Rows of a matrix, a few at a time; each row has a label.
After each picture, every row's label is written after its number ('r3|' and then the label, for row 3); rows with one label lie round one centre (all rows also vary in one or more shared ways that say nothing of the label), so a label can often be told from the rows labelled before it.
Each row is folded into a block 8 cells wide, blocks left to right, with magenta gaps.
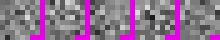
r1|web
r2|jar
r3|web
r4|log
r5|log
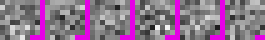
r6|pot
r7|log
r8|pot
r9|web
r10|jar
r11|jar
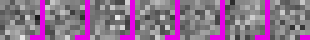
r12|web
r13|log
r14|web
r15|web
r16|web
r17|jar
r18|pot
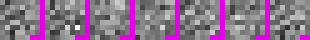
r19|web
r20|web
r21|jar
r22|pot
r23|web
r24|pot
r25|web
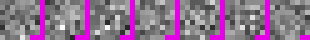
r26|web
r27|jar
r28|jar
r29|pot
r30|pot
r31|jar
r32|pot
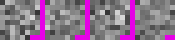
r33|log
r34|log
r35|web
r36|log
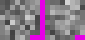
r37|web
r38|jar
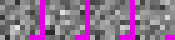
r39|jar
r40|log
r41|web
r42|pot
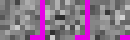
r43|jar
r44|log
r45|web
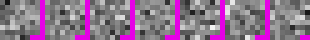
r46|jar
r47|web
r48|log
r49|log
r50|web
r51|log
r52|log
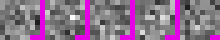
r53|web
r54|log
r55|pot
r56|web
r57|jar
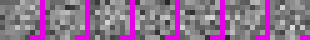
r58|jar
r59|pot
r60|jar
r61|log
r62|log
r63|pot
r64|web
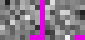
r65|jar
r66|log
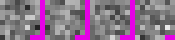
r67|pot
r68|jar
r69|pot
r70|web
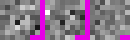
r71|jar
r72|log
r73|web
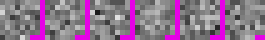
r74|log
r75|web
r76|log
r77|jar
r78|jar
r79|web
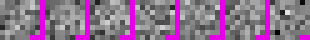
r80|jar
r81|jar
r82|jar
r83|pot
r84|log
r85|web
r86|log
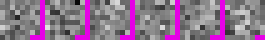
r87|log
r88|log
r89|jar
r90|pot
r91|jar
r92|jar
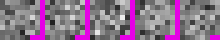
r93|log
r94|jar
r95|pot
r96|jar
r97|pot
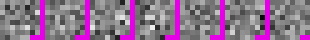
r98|pot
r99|jar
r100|log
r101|jar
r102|pot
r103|web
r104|web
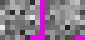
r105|log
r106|jar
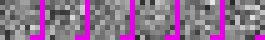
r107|web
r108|web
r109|web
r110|jar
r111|pot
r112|jar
